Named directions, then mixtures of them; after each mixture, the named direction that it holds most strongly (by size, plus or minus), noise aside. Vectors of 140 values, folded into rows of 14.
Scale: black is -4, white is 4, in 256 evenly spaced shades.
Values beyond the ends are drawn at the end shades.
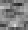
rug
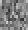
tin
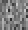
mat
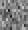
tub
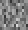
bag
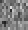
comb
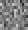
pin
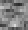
rug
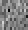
mat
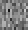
mat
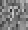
pin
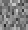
bag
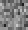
pin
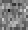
rug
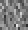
bag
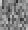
tin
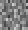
pin
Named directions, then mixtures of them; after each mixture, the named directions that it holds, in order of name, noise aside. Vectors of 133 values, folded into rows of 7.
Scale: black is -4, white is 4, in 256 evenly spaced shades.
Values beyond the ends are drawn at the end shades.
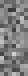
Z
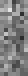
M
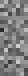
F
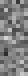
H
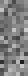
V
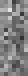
M.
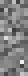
H, V.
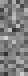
F, H.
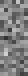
H.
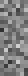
F.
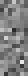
H, V.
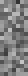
H, M.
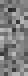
H, Z.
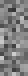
Z.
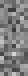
Z.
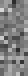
M, V.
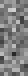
Z.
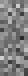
F, M.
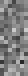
V.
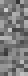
H, M.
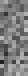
H, V.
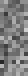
H, V.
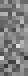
F, Z.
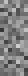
F.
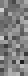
V, Z.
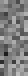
H, V.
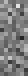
F, M.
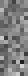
V, Z.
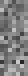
V.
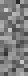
H, M.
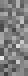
F, Z.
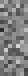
F.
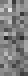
H, M.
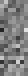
F, V.
